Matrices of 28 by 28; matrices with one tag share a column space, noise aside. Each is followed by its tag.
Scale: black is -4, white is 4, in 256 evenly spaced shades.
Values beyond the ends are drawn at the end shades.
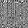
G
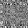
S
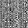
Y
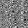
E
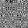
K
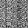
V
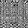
G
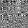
K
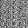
V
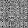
V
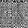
G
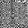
G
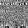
S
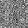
E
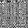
G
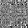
S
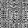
Y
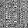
Y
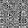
E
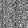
Y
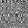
K
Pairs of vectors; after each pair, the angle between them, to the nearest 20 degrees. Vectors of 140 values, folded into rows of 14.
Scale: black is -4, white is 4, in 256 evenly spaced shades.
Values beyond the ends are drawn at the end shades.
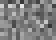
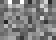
100 degrees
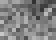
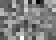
100 degrees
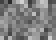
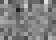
60 degrees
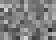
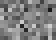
120 degrees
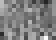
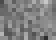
160 degrees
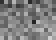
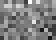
140 degrees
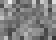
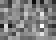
120 degrees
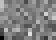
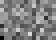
40 degrees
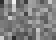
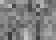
120 degrees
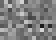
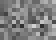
80 degrees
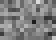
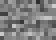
120 degrees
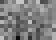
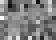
120 degrees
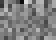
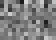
40 degrees
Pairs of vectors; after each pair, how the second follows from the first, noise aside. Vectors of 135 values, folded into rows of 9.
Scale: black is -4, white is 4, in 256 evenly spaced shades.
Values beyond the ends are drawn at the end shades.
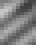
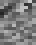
sign-scrambled.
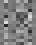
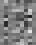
sign-scrambled.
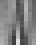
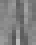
shrunk.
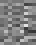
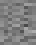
negated, shrunk.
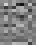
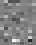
reversed, negated, partly zeroed.
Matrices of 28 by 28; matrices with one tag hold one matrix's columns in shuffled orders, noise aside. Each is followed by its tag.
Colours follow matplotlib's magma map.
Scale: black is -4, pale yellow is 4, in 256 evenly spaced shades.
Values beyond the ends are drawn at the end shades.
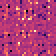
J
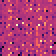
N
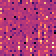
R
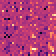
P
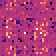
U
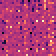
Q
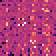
N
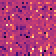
P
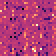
P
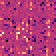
U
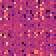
J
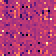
J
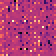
Q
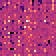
Q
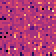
P
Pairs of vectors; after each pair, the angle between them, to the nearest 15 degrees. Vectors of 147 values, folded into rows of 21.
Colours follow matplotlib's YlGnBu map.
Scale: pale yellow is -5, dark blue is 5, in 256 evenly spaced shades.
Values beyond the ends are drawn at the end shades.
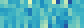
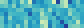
30 degrees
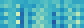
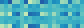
105 degrees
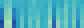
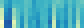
165 degrees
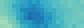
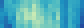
150 degrees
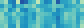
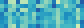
150 degrees
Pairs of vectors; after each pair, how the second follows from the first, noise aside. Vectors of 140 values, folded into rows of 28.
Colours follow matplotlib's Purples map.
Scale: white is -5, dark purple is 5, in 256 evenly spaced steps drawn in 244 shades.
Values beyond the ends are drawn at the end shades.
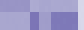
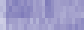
reversed, shrunk.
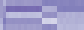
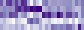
reversed, negated, scaled up.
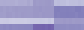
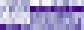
reversed, negated, scaled up.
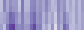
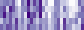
reversed, negated, scaled up.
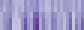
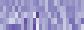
sign-scrambled.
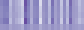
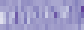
wrapped around, negated, partly zeroed.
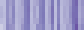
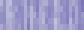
reversed, negated, shrunk.
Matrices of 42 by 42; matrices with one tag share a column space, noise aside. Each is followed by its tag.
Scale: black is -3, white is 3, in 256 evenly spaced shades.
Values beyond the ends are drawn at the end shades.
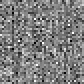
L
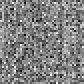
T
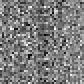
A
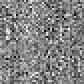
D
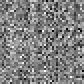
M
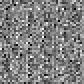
T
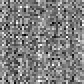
A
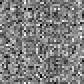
T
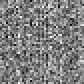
A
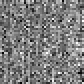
L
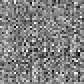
L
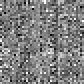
L
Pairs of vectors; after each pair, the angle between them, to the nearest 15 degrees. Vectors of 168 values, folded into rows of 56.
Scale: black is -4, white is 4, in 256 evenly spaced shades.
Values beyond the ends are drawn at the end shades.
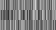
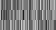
45 degrees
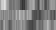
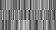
90 degrees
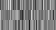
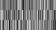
105 degrees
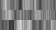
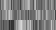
30 degrees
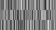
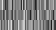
120 degrees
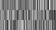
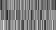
105 degrees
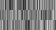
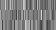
135 degrees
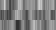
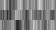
15 degrees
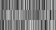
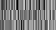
45 degrees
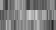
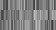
60 degrees
